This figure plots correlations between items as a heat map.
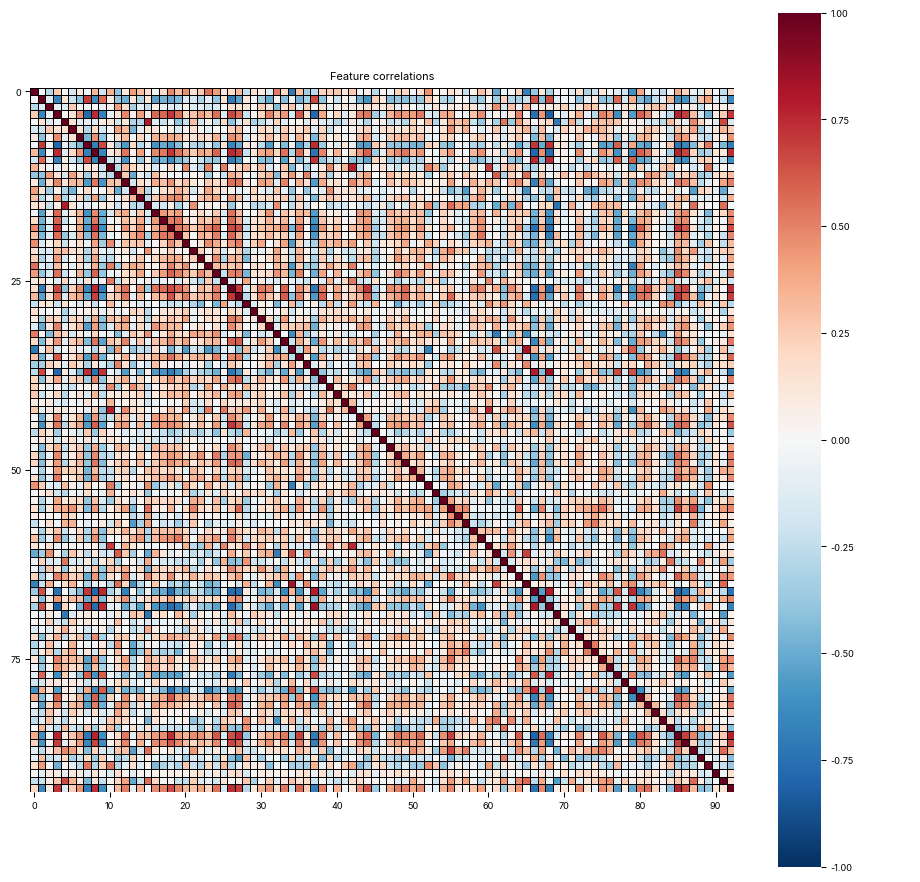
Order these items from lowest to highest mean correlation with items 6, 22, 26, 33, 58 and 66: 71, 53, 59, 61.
71, 53, 61, 59
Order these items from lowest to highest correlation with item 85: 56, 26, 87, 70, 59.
70, 56, 59, 87, 26
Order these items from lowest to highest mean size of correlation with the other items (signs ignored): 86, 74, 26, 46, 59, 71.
46, 71, 74, 59, 86, 26
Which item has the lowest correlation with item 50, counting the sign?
7
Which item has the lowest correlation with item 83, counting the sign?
32
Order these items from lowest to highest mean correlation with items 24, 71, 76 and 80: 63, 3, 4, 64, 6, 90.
63, 90, 4, 6, 64, 3
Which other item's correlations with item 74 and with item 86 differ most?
68
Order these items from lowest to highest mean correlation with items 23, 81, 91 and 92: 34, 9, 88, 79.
9, 79, 88, 34
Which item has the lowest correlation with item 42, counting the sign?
79
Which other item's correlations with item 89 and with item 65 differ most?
34
